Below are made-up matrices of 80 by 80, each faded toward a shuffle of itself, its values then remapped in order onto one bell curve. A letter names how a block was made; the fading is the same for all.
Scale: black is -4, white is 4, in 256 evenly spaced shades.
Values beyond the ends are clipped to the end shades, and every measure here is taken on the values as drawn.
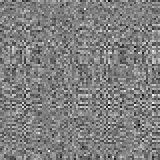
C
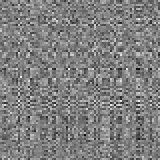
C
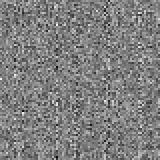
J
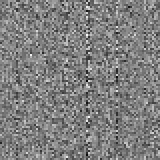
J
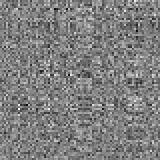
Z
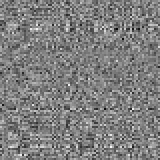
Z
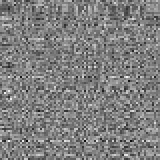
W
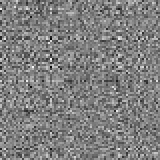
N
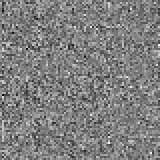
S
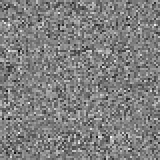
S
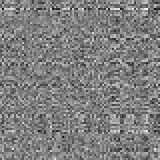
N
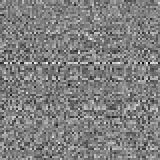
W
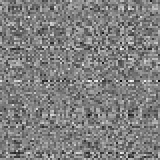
W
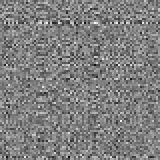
Z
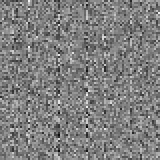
J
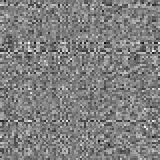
W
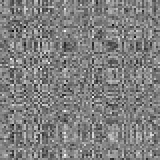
C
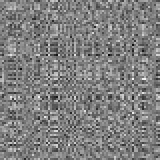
C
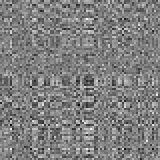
C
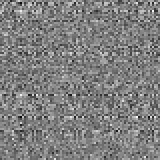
W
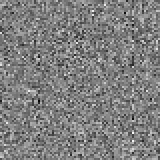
S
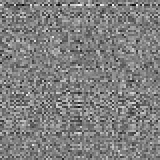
W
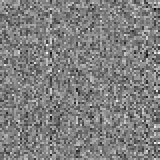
J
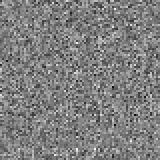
S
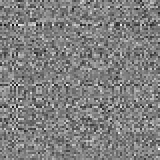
N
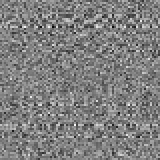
Z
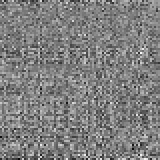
W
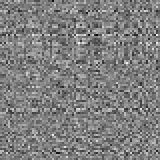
Z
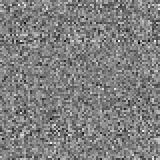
S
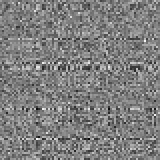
N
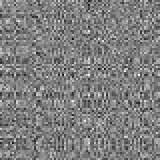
C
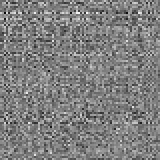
N
